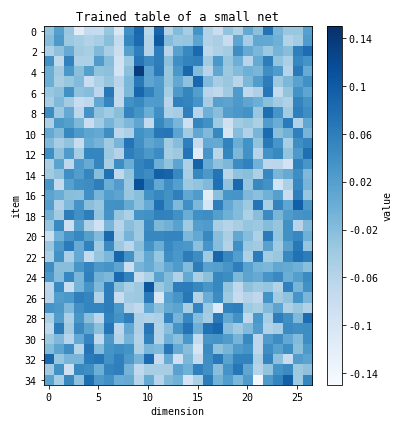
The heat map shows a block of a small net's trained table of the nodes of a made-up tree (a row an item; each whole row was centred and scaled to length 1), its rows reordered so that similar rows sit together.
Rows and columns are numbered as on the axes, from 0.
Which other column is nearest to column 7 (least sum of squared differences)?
18
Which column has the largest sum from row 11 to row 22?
25
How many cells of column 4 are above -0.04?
26
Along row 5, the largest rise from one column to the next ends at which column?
15
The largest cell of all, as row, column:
4, 9
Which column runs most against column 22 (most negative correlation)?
1
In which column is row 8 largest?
22
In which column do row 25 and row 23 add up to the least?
8
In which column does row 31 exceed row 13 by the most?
24
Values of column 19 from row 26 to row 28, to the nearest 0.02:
-0.08 0.06 0.04
